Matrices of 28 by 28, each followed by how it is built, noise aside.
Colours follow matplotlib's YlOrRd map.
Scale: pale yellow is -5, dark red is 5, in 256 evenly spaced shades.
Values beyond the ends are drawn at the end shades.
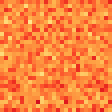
repeating columns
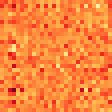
low rank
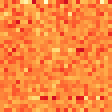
uneven rows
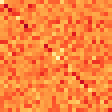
diagonal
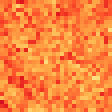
smooth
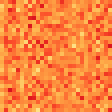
repeating rows
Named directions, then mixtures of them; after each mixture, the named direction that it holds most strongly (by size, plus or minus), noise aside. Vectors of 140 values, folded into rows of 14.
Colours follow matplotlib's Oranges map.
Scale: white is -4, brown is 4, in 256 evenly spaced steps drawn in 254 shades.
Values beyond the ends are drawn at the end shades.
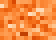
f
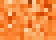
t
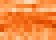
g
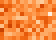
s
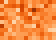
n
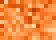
n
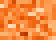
f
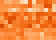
t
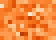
f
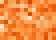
n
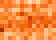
g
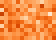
s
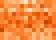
g
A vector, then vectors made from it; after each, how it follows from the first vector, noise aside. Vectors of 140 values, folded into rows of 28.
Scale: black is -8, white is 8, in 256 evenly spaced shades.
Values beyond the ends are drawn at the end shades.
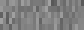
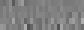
wrapped around, partly zeroed.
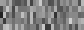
wrapped around, scaled up.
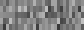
wrapped around, scaled up.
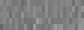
reversed, shrunk.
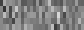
wrapped around, scaled up.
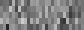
wrapped around, scaled up.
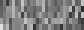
reversed, negated, scaled up.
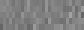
reversed, shrunk.
